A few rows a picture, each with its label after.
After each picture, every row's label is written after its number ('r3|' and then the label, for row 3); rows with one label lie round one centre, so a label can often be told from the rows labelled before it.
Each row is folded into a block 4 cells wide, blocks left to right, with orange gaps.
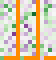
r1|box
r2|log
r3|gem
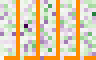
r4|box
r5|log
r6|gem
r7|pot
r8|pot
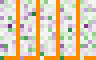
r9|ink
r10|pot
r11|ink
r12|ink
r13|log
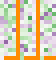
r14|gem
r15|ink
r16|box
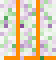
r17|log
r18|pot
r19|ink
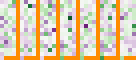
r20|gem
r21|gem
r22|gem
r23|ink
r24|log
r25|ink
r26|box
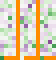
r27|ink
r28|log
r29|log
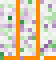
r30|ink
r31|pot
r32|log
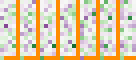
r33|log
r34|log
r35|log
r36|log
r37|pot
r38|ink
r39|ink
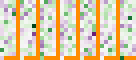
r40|pot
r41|box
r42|ink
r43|gem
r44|box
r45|gem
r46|ink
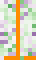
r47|gem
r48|box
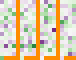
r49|log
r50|log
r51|gem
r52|pot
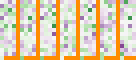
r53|box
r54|ink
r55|box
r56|log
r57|box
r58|ink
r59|ink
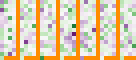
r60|ink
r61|box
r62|ink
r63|box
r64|gem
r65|box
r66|log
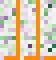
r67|pot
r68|pot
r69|gem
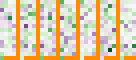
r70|ink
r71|log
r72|ink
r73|box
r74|box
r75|gem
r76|log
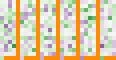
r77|log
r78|pot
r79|pot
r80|pot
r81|gem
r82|ink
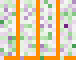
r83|pot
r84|pot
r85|ink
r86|log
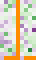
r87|gem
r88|gem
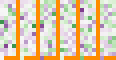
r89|log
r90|box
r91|pot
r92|box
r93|ink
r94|pot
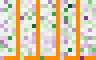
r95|gem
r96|box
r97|box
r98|gem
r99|pot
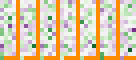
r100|ink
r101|log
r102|ink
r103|ink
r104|log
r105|ink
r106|gem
